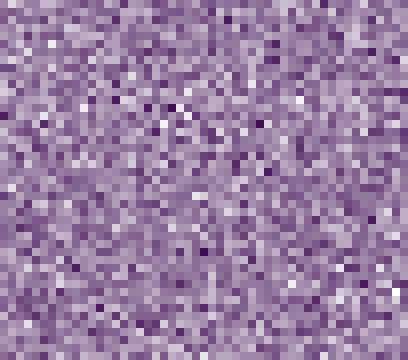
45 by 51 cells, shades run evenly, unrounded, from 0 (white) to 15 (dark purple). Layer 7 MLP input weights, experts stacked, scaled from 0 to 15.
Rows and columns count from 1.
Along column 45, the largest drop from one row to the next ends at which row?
13
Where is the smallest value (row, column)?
37, 50
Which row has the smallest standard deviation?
23
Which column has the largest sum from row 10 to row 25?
48
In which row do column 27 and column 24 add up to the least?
12
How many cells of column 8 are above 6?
36
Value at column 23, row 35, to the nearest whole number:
9
